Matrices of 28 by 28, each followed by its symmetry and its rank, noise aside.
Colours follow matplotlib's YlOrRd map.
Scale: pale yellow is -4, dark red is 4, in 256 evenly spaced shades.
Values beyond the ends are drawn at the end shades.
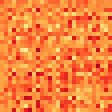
no symmetry, rank four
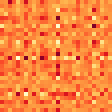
antisymmetric, rank two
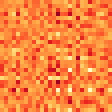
no symmetry, rank three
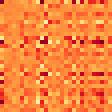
no symmetry, rank three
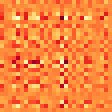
no symmetry, rank two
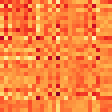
no symmetry, rank two
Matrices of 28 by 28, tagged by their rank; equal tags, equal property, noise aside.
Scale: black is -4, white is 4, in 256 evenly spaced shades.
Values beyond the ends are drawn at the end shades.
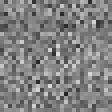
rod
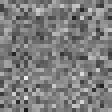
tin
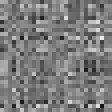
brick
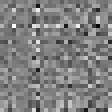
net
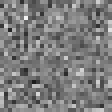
rod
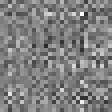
brick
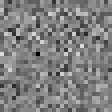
rod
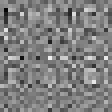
net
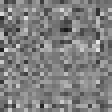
brick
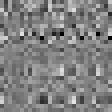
net
